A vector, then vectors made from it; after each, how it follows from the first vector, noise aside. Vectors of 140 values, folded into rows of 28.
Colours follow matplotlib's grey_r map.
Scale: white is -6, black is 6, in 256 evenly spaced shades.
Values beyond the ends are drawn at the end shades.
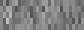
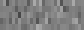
wrapped around, partly zeroed.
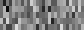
wrapped around, negated, scaled up.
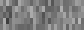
negated.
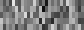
wrapped around, negated, scaled up.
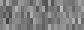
negated.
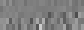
wrapped around, partly zeroed.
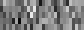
wrapped around, scaled up.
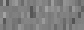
partly zeroed.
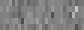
reversed, partly zeroed.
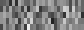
wrapped around, scaled up.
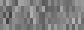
negated.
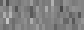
partly zeroed.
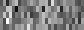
scaled up.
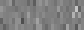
reversed, partly zeroed.
